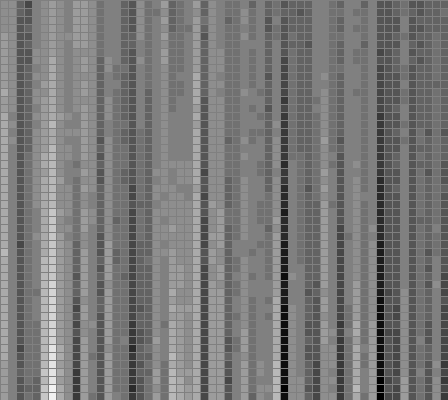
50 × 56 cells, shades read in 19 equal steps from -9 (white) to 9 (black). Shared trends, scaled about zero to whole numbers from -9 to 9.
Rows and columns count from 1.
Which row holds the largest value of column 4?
1
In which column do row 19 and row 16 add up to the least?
7
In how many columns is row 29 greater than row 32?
8
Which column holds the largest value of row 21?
36
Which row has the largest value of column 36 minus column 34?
49
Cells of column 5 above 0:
11
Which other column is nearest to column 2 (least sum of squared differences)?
12
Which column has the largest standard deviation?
10
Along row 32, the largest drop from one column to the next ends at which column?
37
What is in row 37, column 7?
-6
